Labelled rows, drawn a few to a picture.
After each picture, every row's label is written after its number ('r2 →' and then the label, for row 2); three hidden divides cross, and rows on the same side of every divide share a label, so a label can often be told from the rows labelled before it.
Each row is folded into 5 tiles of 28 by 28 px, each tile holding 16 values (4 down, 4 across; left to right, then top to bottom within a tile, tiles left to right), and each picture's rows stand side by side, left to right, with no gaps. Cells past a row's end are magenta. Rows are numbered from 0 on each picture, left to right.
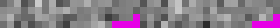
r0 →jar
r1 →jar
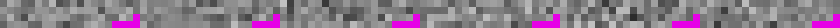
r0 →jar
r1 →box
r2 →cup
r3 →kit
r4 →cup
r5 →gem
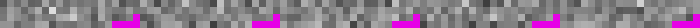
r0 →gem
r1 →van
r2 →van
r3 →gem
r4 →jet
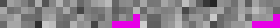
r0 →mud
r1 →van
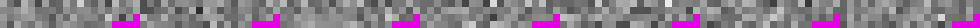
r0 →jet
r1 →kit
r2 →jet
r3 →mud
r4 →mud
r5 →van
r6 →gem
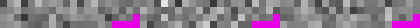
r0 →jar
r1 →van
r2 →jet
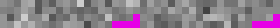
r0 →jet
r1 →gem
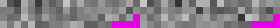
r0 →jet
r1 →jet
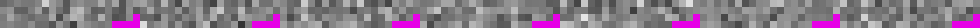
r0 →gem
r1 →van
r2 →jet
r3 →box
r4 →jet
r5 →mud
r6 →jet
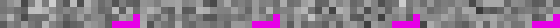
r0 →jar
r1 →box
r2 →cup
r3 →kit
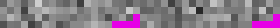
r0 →jar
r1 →kit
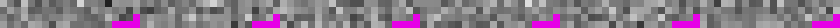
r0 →jet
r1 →kit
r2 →box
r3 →mud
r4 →gem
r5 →jet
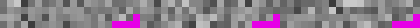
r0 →jar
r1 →van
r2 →kit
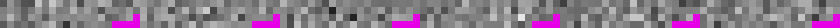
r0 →jar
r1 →cup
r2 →cup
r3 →gem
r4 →gem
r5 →gem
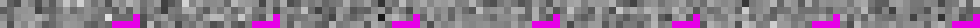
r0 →jet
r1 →gem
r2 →cup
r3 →box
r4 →box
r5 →mud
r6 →cup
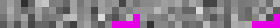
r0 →gem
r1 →box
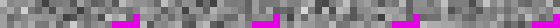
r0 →cup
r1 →van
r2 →cup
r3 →jet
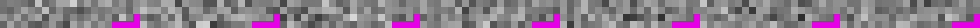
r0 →mud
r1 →van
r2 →gem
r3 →van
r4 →cup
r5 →cup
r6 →jet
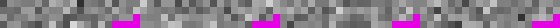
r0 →mud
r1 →jet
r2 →box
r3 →mud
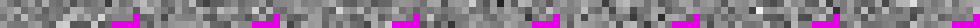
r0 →van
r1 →box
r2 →box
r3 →jar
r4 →cup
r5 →box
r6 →mud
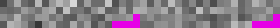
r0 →mud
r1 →box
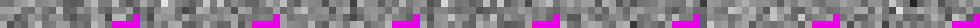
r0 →box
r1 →jet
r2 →cup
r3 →jet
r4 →van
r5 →gem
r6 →box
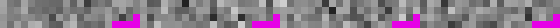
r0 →jet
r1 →cup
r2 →cup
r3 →jar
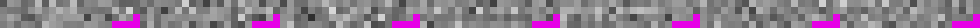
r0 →jar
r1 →gem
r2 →gem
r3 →box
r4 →box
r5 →cup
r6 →van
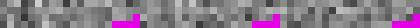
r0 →jar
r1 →jar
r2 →box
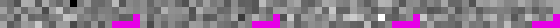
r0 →van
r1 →cup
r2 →gem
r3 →kit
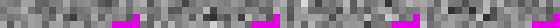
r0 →cup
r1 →cup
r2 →jet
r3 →cup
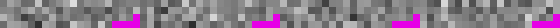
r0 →mud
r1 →gem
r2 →cup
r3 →jet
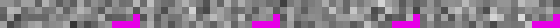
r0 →van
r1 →gem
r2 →gem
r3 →gem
